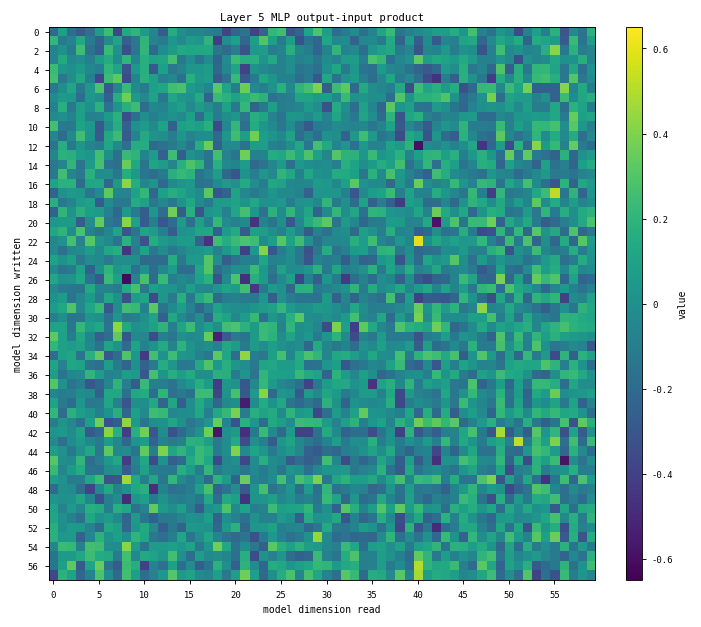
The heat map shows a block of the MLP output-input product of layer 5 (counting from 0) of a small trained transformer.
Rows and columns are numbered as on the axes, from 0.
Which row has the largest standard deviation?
42
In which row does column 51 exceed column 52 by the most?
43
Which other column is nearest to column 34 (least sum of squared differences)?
19
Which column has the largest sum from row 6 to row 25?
37
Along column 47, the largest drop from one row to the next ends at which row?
21
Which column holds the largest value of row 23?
23
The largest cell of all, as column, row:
40, 22
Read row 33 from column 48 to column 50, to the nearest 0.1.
-0.1 0.3 0
